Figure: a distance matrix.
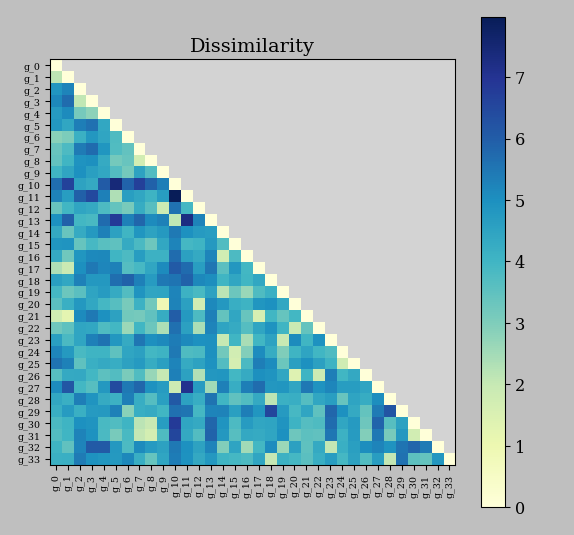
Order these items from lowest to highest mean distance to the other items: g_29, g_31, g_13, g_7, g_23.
g_31, g_7, g_23, g_29, g_13
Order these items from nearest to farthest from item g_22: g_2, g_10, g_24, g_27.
g_24, g_2, g_27, g_10
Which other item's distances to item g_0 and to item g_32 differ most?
g_23
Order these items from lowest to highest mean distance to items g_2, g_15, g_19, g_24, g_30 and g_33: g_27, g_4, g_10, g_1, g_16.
g_16, g_4, g_1, g_27, g_10
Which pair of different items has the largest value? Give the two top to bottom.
g_10, g_11
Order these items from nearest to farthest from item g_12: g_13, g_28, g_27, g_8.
g_8, g_28, g_27, g_13
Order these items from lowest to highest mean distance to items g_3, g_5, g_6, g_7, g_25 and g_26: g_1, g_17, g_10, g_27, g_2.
g_2, g_1, g_17, g_27, g_10
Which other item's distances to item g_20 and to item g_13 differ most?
g_9
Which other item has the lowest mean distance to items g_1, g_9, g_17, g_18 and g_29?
g_21
